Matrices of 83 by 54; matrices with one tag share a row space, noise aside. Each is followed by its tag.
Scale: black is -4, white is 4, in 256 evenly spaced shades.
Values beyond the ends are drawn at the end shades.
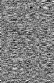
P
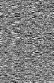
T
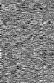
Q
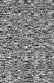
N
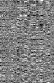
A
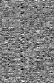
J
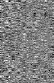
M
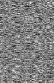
T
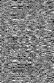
P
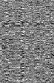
J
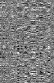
A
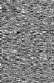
Q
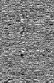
J
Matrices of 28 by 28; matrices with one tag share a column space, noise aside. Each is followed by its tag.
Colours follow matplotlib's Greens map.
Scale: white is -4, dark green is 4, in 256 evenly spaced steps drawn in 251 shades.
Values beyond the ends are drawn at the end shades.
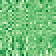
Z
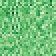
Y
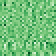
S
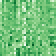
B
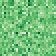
Y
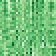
B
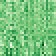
B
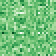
Y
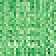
B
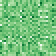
S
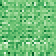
S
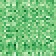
S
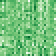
B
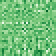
Z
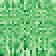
Z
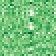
Y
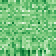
Z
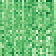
B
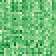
B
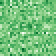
Y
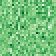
Y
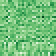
S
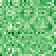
Y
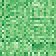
S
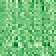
B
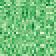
Y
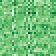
Y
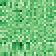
S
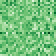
Y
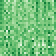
B
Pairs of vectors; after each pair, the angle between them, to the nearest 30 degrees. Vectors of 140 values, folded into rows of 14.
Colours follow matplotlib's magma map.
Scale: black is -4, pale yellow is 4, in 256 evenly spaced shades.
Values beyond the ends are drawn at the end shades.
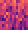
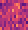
90 degrees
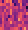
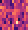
120 degrees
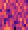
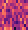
30 degrees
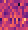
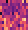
60 degrees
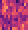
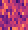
30 degrees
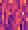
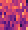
60 degrees
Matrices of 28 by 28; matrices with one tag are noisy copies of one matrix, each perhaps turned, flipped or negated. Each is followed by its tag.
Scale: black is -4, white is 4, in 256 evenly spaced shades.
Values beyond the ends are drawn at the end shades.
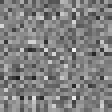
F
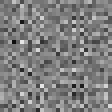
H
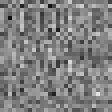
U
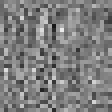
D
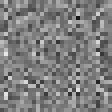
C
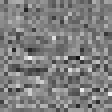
D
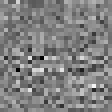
D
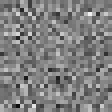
C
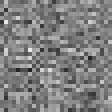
U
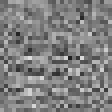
D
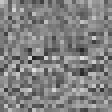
D
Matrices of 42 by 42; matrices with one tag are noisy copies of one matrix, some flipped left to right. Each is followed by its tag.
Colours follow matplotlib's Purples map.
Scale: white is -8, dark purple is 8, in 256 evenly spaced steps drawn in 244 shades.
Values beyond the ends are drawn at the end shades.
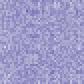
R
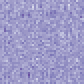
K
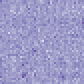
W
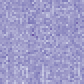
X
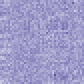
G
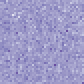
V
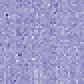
X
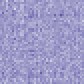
K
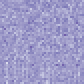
X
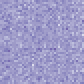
V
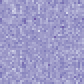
W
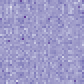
W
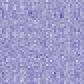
K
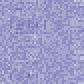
G
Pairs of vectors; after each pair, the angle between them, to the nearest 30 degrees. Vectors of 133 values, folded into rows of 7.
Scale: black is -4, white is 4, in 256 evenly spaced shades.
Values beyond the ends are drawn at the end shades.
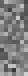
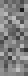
90 degrees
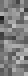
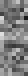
150 degrees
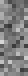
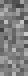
60 degrees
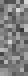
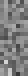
60 degrees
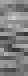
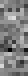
60 degrees
